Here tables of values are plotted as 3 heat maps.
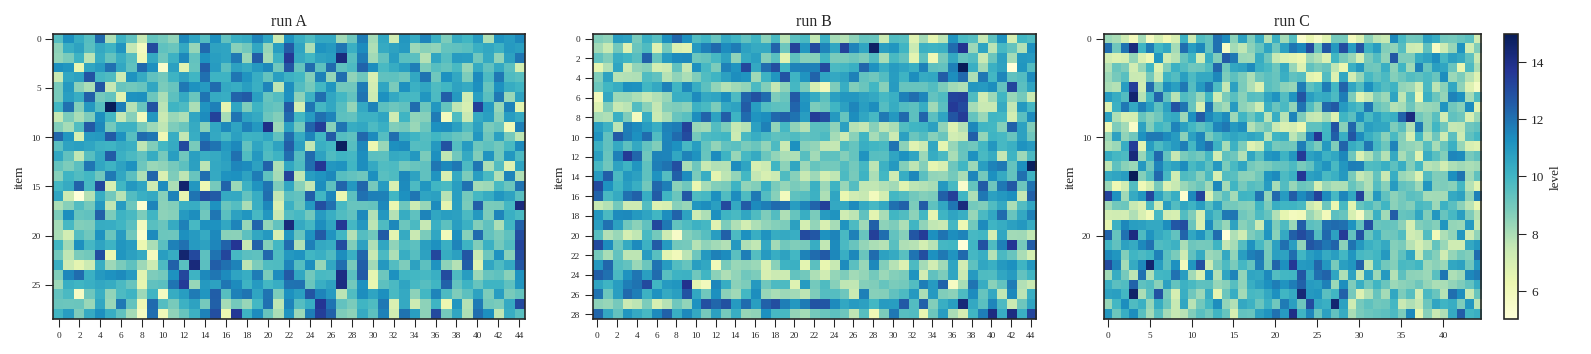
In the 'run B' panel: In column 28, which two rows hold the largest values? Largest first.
1, 20
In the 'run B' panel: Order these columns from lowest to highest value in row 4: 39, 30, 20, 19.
20, 30, 39, 19
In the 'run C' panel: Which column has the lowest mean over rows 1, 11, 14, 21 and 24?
37
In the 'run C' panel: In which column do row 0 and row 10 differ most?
25
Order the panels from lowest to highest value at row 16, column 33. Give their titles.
run B, run C, run A
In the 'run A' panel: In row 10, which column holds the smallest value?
10
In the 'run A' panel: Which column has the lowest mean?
8
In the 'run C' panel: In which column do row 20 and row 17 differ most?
3
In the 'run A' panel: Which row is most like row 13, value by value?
9
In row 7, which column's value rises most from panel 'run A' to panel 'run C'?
23
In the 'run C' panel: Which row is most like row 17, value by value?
4
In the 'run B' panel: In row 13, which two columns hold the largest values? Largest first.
44, 8
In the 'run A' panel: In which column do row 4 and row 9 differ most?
20
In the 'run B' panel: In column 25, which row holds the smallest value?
16
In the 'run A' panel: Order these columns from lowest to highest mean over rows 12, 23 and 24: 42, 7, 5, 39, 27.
42, 7, 5, 39, 27
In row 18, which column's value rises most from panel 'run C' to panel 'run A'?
4
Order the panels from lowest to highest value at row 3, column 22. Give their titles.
run C, run B, run A
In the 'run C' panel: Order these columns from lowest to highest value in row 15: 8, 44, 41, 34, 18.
44, 8, 41, 18, 34
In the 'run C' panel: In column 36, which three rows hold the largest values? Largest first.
8, 28, 22
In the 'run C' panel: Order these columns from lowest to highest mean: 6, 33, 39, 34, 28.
39, 33, 34, 6, 28
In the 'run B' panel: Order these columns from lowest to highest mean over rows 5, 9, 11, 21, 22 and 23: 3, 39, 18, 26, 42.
18, 26, 3, 39, 42
